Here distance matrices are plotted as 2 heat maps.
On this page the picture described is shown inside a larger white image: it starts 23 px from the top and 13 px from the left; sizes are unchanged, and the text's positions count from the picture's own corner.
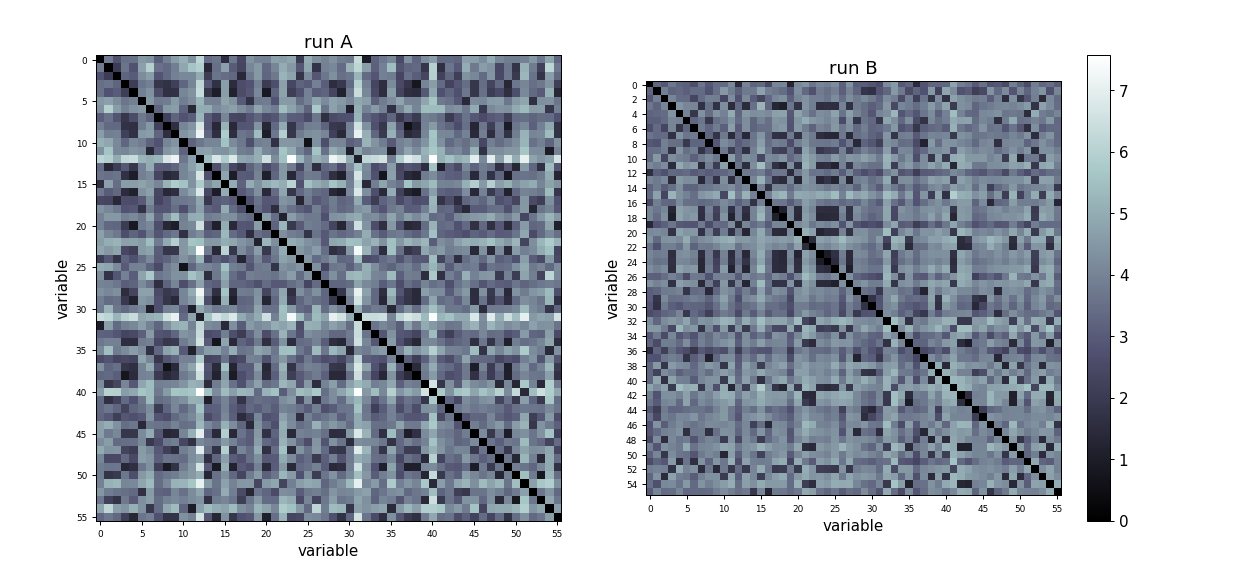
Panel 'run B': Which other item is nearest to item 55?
16
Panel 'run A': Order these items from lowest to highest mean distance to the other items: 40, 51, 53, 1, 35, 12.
53, 1, 35, 51, 40, 12
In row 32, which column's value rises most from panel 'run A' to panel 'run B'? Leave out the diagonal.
15
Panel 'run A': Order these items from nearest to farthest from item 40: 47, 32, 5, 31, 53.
32, 47, 5, 53, 31
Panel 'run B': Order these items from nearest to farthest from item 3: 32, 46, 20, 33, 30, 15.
20, 33, 30, 46, 32, 15
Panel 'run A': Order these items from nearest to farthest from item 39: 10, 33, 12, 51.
33, 10, 12, 51
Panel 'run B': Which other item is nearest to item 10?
50
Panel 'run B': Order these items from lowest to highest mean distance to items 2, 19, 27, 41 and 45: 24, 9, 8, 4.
24, 9, 8, 4
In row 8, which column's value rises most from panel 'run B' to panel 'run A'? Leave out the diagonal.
31
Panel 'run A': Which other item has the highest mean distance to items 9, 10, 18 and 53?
40
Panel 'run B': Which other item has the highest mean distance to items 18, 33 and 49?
15
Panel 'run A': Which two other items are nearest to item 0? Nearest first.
32, 15
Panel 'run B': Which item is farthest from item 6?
41
